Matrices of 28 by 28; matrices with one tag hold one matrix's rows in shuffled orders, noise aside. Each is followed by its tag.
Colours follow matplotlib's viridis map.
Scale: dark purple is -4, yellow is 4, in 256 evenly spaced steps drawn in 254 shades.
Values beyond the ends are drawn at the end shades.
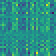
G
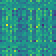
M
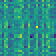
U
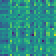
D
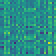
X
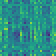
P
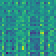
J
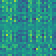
M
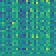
G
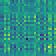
X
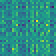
G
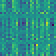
G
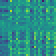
D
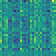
P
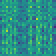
M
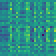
D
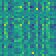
U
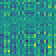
X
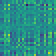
X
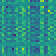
J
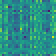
P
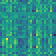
M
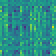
P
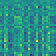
U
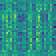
M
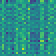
J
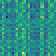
J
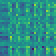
D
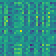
U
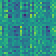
P
